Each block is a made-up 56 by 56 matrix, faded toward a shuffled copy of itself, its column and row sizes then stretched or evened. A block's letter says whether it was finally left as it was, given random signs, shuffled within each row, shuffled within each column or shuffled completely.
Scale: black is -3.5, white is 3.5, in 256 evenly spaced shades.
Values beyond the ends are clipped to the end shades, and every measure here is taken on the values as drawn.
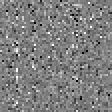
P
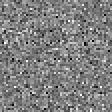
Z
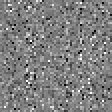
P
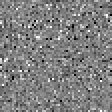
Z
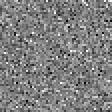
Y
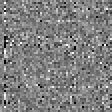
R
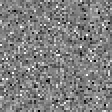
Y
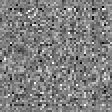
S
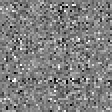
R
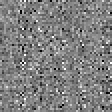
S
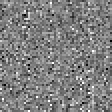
P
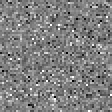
Z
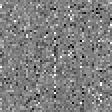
P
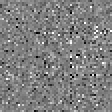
R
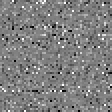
Z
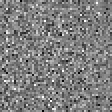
R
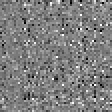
R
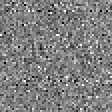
Z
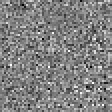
R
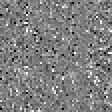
P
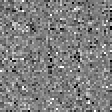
R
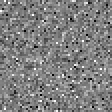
Y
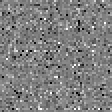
R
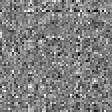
S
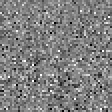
Z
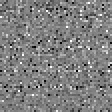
Z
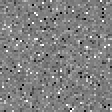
Y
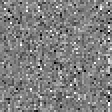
P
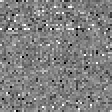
Z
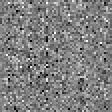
P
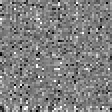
S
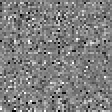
R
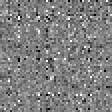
S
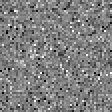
Y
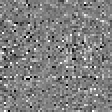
S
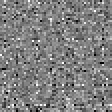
S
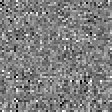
S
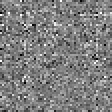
R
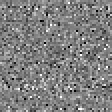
Z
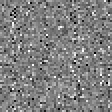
P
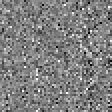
P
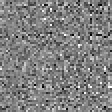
S
